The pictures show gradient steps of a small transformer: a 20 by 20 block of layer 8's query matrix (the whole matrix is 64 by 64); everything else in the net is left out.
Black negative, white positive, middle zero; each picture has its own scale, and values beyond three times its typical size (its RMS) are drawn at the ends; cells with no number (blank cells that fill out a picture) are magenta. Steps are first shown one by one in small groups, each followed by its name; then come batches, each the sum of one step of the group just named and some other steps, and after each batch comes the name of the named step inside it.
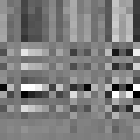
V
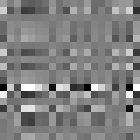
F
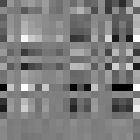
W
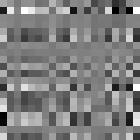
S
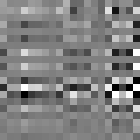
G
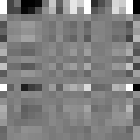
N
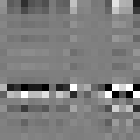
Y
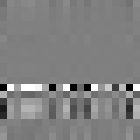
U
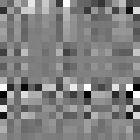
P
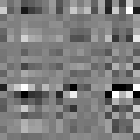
W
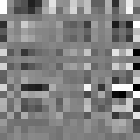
N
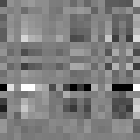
W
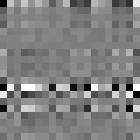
F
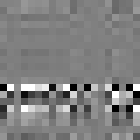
U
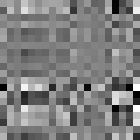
S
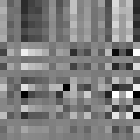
V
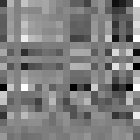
W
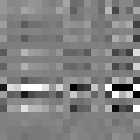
G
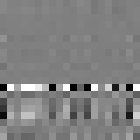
U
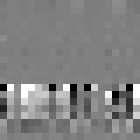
U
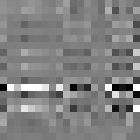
G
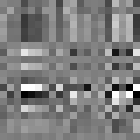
V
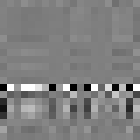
U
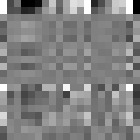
N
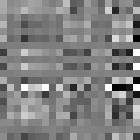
G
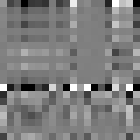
Y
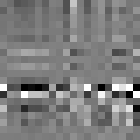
Y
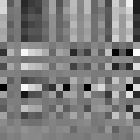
V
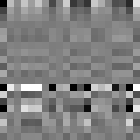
U
